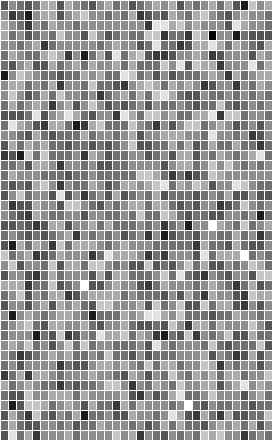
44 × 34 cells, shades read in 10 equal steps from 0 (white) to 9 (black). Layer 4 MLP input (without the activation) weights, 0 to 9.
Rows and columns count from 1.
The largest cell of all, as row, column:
4, 27
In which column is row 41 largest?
2
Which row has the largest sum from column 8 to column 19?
15
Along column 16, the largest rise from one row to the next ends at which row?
9
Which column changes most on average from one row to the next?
21
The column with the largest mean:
1
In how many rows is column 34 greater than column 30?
17
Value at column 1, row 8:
8
